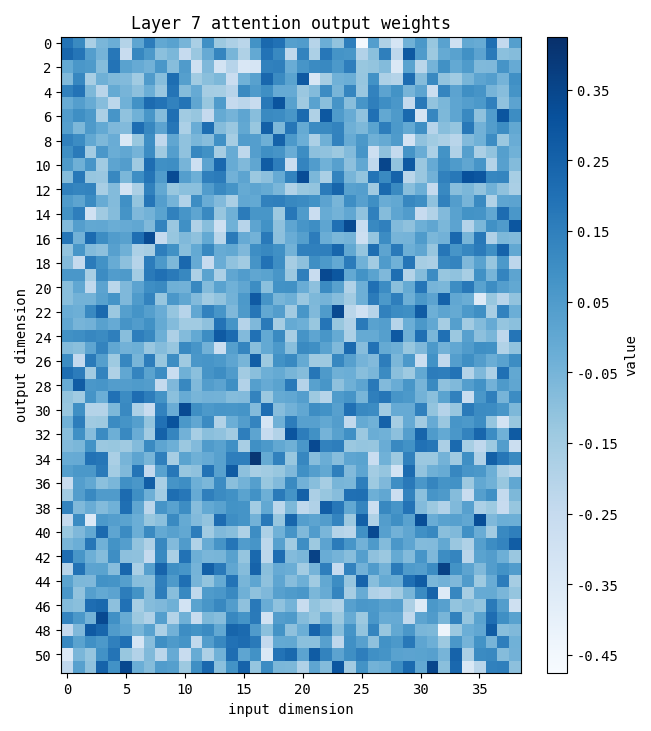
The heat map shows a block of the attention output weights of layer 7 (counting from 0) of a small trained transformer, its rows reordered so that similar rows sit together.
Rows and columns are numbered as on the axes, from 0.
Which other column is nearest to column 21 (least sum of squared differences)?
33
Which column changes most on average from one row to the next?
21
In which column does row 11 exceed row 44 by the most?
35
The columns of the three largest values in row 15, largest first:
24, 38, 23
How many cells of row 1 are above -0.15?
32
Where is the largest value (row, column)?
34, 16
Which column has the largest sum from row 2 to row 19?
17
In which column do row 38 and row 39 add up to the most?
25
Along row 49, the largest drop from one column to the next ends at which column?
6
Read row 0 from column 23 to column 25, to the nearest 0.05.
-0.1 0.15 -0.45
